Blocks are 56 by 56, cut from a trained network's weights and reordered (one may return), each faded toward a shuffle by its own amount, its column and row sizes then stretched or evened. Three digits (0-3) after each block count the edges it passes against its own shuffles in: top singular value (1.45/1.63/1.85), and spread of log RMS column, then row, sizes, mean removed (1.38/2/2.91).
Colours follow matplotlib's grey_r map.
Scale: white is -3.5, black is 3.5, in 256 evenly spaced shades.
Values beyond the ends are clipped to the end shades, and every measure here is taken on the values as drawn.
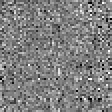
2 2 1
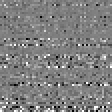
0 0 3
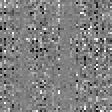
1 3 2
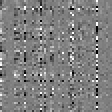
3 3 2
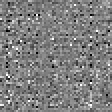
0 2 1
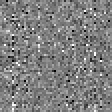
0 2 0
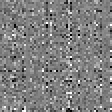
0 3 2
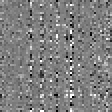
3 3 1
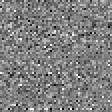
0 1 2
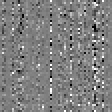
0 3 0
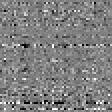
2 1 3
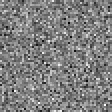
0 0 0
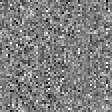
0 2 0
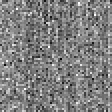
1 0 0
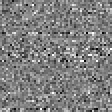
1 0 2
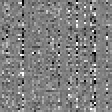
1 3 0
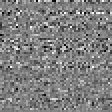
2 1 3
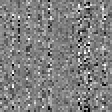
1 3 0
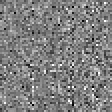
1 2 1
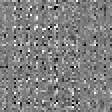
1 3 2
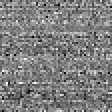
1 0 2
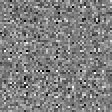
0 2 2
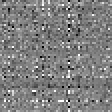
1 2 2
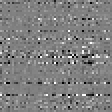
3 2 3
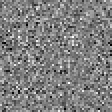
2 1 1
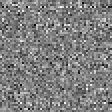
1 0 2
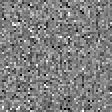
2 2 0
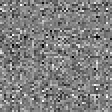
3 2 2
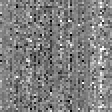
2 3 0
